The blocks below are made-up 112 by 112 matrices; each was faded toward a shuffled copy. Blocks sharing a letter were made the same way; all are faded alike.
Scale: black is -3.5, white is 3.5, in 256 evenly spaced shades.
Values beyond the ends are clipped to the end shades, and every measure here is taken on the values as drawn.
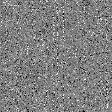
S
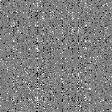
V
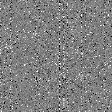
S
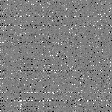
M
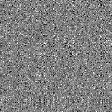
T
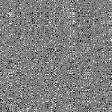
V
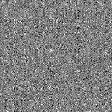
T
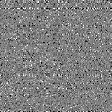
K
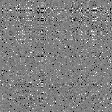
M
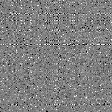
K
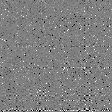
M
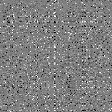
M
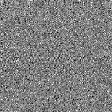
T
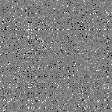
M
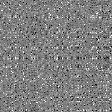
K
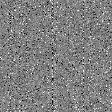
S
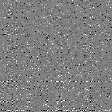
M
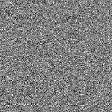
T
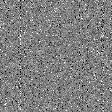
S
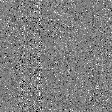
S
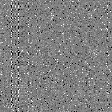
V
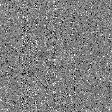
S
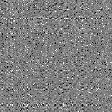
K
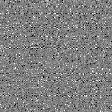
K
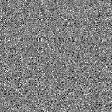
T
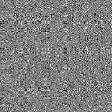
K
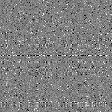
K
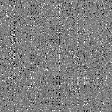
V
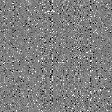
V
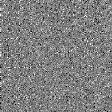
T
